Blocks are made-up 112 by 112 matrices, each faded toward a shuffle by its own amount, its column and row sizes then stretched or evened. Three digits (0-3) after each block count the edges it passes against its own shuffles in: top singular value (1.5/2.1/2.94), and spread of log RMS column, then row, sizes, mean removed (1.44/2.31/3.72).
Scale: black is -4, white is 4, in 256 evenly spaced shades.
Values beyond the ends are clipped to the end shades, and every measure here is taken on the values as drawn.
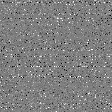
1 0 2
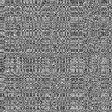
3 1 2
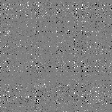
1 2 2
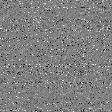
0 0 2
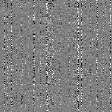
2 3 1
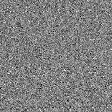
1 0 1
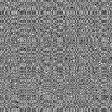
3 1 1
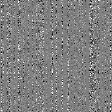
0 3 0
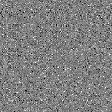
2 0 1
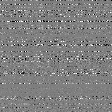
1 0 3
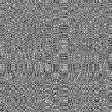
3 1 1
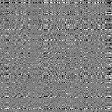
3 2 3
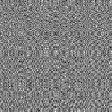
3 0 1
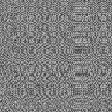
3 0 2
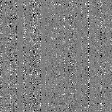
1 3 1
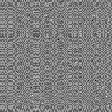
3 1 1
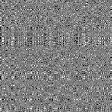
3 1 2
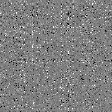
1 2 1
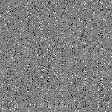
2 1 0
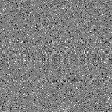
2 0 1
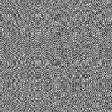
3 1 1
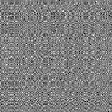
3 0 2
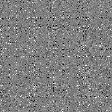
1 2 2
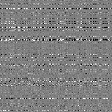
3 1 3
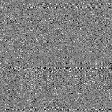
2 0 2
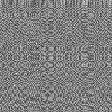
3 0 1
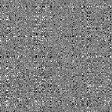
2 2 2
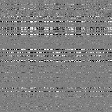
3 1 3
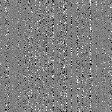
1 3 0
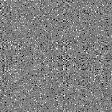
2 1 1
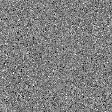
0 1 0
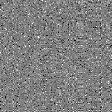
2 1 0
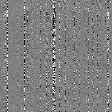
2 3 0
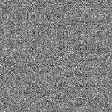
2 1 1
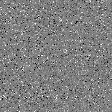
0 0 1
